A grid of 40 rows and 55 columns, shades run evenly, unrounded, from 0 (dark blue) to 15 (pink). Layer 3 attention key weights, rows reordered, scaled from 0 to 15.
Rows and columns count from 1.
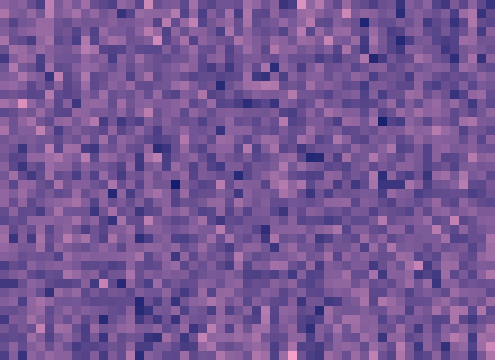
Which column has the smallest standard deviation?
40
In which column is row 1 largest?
34
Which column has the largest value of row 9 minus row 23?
17
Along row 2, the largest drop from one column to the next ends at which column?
54
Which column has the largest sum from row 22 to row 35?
8
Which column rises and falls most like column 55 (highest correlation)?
45
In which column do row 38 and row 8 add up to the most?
52
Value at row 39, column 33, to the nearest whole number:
10
